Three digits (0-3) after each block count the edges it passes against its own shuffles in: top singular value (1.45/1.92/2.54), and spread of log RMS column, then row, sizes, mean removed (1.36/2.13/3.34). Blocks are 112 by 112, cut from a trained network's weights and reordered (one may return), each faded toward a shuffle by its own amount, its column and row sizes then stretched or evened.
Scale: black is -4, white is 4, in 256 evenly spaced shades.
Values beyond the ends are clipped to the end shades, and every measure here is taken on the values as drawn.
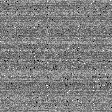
2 1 1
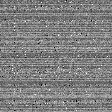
3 1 1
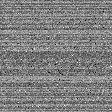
3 0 0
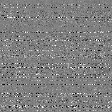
0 1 3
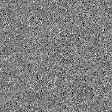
1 2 0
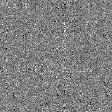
1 2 1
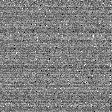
2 1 1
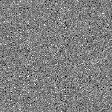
1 1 1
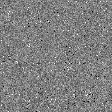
0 1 1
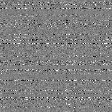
1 1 3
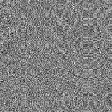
3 0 1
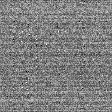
2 2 0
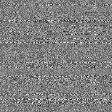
0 1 3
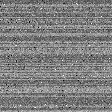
3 0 1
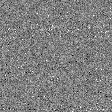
0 0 1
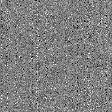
0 2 0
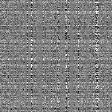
3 3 1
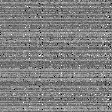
3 2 1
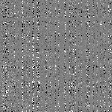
0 3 2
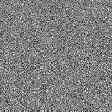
2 1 1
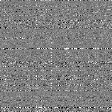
1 1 3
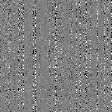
1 3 1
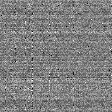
2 2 1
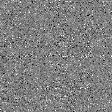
1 1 1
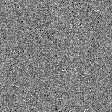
1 0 0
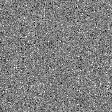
0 1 0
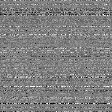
2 1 3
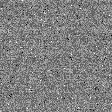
0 1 0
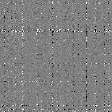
2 2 2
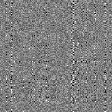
3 2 1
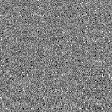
2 1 1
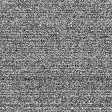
2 1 0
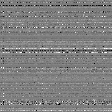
3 1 3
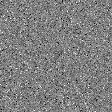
0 1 0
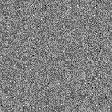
2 1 0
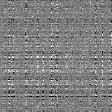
3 3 2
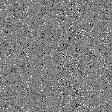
0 2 1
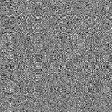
3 1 2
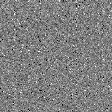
1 1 0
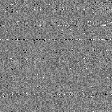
1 1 2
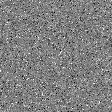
0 0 0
